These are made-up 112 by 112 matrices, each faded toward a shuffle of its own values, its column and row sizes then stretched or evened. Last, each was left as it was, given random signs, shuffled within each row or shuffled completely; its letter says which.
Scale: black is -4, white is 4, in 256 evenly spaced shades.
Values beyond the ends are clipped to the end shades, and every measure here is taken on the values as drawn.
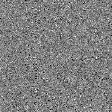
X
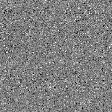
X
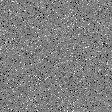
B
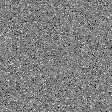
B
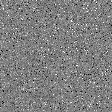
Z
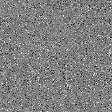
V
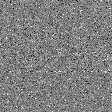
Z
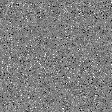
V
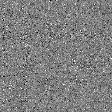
V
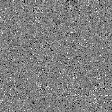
X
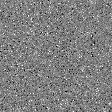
Z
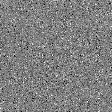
V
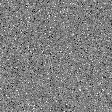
B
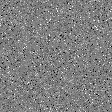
B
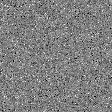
Z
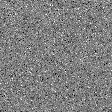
B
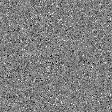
V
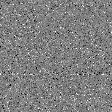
Z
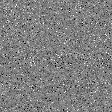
Z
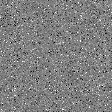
V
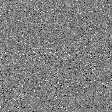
Z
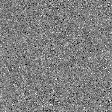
V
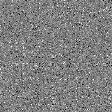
X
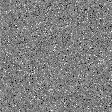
B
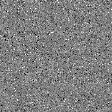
X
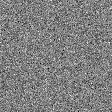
B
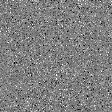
V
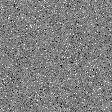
B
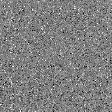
V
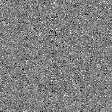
X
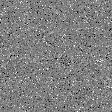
Z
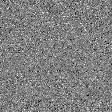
Z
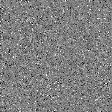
X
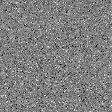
Z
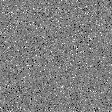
Z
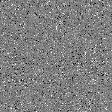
X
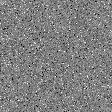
B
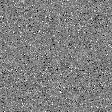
Z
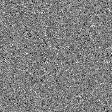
V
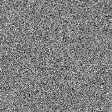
V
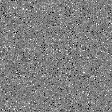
X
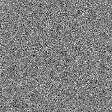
X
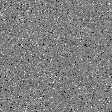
Z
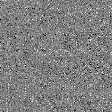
X
